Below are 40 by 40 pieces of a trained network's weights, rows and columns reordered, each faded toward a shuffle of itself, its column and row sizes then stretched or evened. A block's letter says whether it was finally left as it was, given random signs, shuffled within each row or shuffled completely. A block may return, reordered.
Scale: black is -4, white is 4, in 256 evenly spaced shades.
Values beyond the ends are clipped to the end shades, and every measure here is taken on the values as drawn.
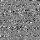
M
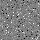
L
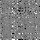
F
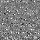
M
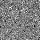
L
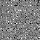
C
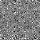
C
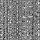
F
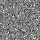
L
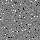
L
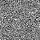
M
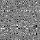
C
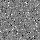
L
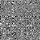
C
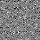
M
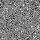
L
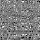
F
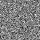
L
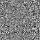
C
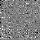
C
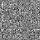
C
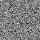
M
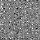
C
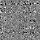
C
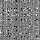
F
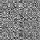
F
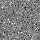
L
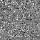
M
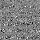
M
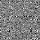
C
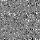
C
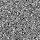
L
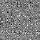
C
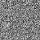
C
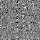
C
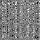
F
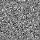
M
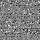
M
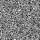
L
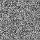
M
